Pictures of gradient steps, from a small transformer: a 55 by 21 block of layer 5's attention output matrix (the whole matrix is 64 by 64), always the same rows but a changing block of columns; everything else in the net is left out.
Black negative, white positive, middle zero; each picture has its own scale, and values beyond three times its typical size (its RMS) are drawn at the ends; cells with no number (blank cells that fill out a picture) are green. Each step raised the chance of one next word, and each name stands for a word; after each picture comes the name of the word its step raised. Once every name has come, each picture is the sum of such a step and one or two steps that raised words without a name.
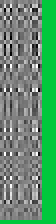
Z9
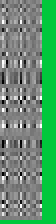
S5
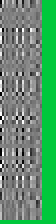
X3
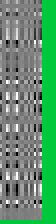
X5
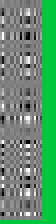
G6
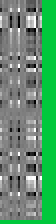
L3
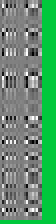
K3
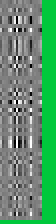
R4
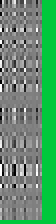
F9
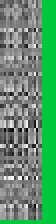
X3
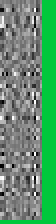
L3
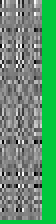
F9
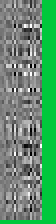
Z9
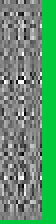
X5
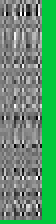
G6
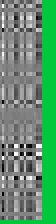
L3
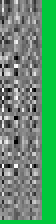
R4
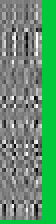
S5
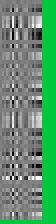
L3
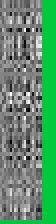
R4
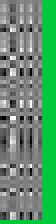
R4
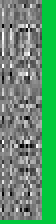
K3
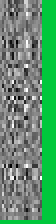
X5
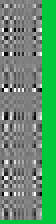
Z9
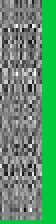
F9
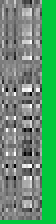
X3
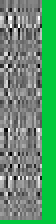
L3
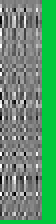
L3
